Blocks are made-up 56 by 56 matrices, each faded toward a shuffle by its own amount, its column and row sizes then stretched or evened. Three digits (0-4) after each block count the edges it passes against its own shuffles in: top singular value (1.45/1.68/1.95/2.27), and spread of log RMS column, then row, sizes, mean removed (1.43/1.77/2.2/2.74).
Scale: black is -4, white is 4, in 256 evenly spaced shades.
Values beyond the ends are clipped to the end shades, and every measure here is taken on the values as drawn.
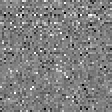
3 0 1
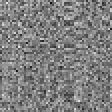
3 0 1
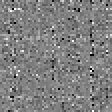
0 3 2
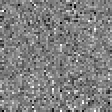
1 2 0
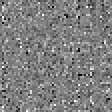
0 2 1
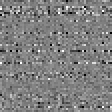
0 1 4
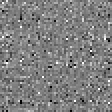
0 3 1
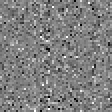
1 2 0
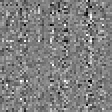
2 4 1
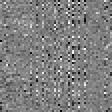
4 4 0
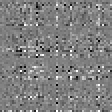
0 3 4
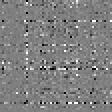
2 3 4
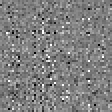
2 3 1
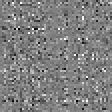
1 3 3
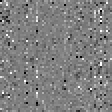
0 3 0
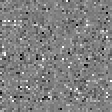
1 1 2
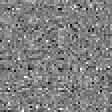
2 0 2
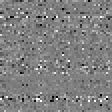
1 1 4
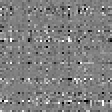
1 3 4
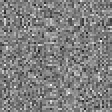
3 1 0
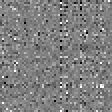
2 3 2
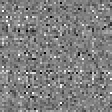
2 2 3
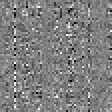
3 4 0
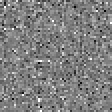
1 1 0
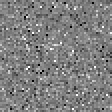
0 0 0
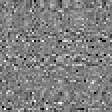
3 0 3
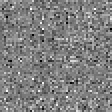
0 2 3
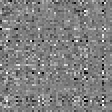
3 3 4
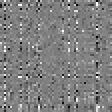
4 4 2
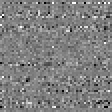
0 1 4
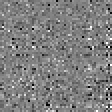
3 2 2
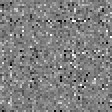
0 2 2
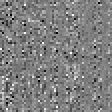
0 4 0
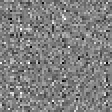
3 2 1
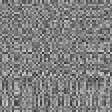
4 1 3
